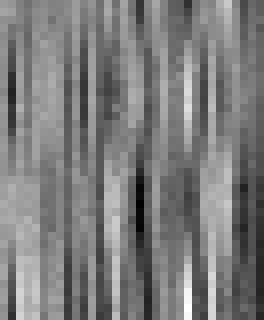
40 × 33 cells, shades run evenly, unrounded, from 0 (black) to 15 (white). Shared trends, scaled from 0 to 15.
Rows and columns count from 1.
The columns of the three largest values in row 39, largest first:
24, 27, 3
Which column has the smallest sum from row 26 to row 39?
33
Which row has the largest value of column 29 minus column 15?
1
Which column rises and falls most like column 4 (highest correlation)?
15
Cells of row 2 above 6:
27
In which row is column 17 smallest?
28
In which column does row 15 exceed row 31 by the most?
18
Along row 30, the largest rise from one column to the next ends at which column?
14
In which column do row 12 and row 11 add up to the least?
2
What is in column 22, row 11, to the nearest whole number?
8
